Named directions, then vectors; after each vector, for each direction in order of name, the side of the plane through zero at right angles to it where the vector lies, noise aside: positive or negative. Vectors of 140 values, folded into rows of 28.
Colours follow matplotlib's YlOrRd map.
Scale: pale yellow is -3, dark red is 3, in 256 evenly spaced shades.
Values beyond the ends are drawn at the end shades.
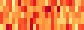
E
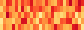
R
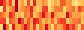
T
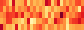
negative, negative, negative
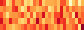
negative, negative, positive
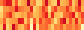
negative, positive, positive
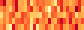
negative, positive, positive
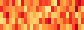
negative, positive, negative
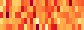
positive, positive, negative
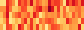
positive, positive, negative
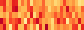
negative, negative, positive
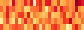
negative, positive, negative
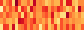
positive, positive, positive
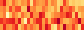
negative, negative, positive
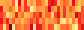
positive, negative, negative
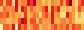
positive, positive, positive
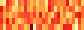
positive, negative, negative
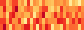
negative, negative, positive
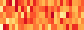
positive, positive, positive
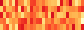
positive, positive, positive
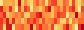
positive, negative, negative
